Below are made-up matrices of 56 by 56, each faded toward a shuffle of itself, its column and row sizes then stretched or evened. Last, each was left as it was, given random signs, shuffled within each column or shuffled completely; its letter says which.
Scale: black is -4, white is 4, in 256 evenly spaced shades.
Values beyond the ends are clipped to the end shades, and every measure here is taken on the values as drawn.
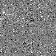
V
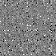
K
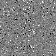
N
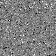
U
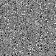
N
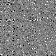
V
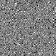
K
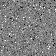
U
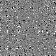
V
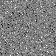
U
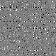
K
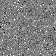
U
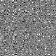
K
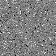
U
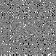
K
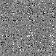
V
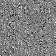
N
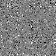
V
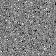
U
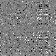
K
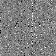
N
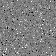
U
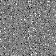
N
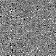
K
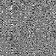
K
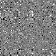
K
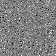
U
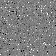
U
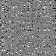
K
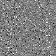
N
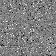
U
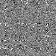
V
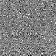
K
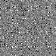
K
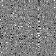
K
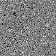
N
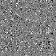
K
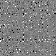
K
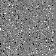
N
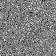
U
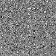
V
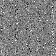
N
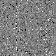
N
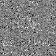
V
